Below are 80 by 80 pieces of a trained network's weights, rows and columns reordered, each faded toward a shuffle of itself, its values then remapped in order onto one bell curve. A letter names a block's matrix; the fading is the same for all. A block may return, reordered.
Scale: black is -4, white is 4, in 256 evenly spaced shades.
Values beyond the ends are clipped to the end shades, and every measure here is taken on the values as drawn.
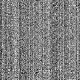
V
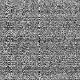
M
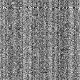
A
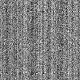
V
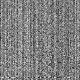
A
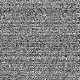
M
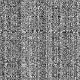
A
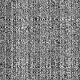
A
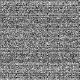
M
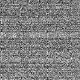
M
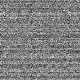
M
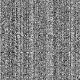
V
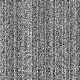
V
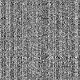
V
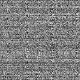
M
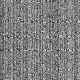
A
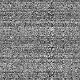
M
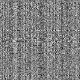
A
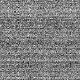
M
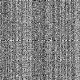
A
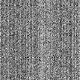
V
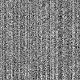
V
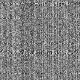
A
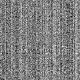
V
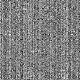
V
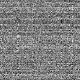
M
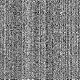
V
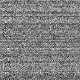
M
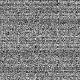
M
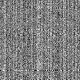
A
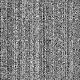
V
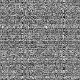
M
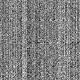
V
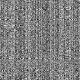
A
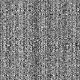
A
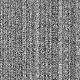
V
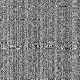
A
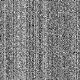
V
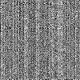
V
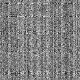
A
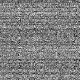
M
